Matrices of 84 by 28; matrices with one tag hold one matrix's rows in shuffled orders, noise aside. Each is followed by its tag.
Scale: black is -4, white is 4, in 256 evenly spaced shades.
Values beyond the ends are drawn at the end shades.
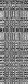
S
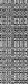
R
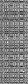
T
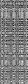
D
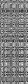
D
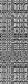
R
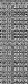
R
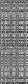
D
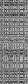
T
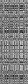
T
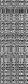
D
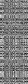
S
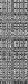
R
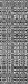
R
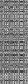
T
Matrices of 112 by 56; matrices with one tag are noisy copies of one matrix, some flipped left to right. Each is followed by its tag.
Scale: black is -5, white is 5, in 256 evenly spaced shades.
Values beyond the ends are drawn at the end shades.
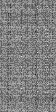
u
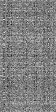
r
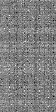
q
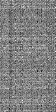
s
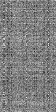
r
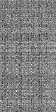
q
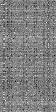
r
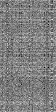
r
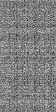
q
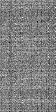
s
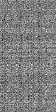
q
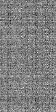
u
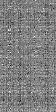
u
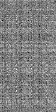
q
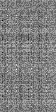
q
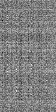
q
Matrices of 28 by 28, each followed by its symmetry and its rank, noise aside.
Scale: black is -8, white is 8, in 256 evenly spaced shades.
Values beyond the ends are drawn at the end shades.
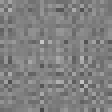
symmetric, rank two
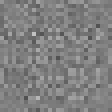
symmetric, rank three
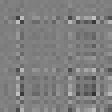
symmetric, rank one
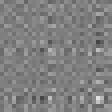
symmetric, rank two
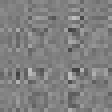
antisymmetric, rank two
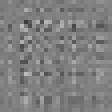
antisymmetric, rank two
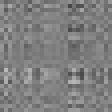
antisymmetric, rank two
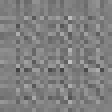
antisymmetric, rank two
